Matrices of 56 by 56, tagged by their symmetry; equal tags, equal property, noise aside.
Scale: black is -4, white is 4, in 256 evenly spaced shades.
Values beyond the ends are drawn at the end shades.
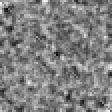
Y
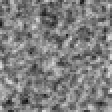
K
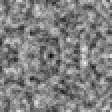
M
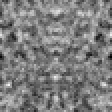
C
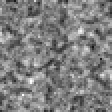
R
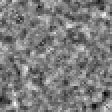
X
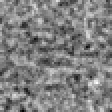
K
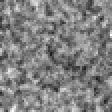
K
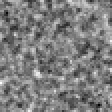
Y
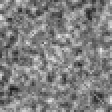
X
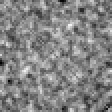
X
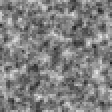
R
